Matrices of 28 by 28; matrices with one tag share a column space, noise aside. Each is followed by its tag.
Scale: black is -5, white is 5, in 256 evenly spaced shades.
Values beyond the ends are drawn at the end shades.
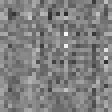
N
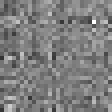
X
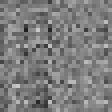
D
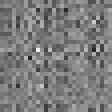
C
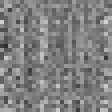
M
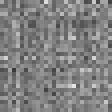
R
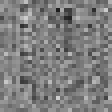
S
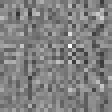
N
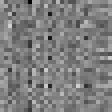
R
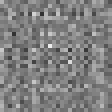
N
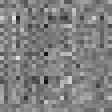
S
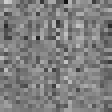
R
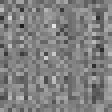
S
